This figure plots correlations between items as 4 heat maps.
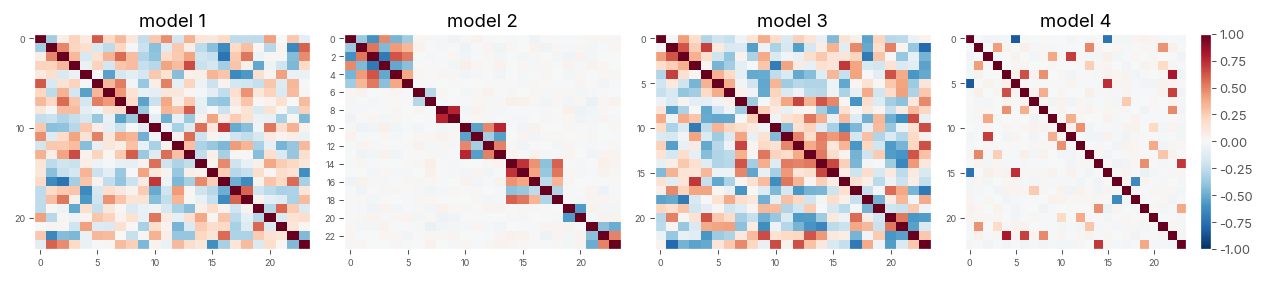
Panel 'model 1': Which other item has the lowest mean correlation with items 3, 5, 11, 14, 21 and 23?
9
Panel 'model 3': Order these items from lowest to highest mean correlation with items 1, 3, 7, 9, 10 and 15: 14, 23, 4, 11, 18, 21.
21, 18, 23, 4, 11, 14
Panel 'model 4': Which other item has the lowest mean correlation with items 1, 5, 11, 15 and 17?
0
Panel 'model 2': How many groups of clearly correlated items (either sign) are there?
7
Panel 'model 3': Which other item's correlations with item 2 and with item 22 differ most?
1
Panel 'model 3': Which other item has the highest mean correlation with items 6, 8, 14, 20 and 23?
18
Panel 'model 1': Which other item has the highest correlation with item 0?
5
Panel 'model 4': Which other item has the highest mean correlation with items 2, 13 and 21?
1
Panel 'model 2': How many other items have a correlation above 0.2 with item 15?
3
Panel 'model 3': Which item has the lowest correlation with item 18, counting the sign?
2
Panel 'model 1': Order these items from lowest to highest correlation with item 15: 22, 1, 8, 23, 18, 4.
23, 1, 18, 8, 22, 4
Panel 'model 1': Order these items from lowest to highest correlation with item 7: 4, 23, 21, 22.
4, 22, 21, 23
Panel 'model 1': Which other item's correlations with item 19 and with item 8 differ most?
13
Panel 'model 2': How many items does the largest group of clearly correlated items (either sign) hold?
6
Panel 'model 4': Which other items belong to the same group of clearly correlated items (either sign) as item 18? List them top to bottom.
16
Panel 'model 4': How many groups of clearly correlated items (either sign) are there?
8
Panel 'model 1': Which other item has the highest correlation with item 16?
10
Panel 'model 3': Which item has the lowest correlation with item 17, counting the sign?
23
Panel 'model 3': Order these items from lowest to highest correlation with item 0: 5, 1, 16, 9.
5, 1, 16, 9
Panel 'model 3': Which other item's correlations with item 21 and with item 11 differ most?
14
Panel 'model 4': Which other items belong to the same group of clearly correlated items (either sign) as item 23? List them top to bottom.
14, 19
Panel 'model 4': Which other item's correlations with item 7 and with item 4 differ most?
22
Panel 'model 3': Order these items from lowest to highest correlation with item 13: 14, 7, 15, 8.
8, 15, 7, 14
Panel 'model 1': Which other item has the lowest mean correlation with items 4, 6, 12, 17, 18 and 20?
16
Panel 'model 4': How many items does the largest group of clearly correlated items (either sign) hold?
4
